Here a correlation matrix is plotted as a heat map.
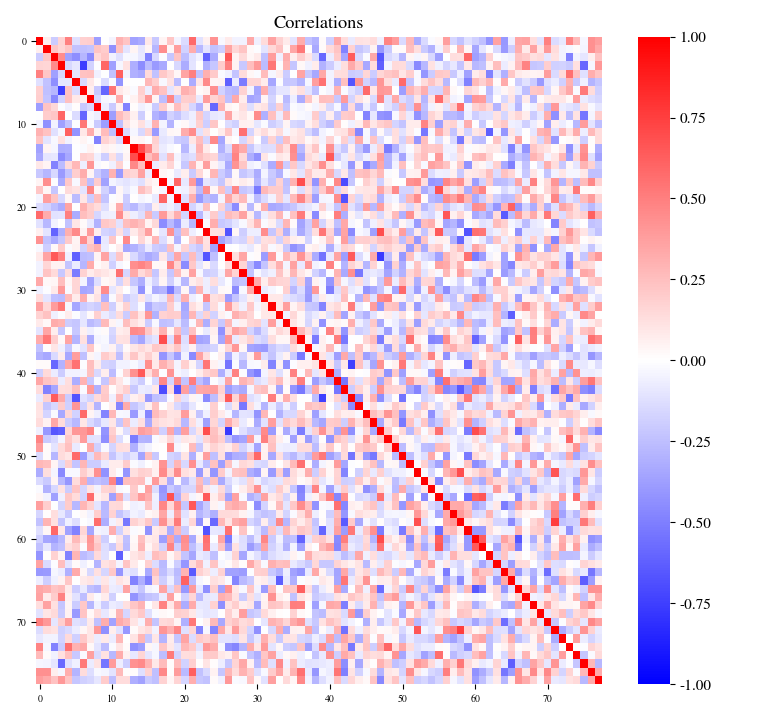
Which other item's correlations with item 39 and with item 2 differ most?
43
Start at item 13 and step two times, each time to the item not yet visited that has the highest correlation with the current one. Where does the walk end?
40
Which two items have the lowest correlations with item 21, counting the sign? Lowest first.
64, 38
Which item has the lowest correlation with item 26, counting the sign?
47
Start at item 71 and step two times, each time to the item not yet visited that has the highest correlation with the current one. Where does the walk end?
52
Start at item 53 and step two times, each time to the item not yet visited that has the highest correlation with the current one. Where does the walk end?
6
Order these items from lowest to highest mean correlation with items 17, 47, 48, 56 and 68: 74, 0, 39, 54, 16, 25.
54, 25, 74, 16, 39, 0
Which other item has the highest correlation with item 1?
36
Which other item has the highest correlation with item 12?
24
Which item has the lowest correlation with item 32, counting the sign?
39
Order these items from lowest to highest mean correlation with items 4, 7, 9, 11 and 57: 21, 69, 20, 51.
51, 69, 20, 21
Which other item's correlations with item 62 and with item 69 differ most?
11
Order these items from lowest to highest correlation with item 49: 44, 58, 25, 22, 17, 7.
22, 58, 17, 25, 44, 7
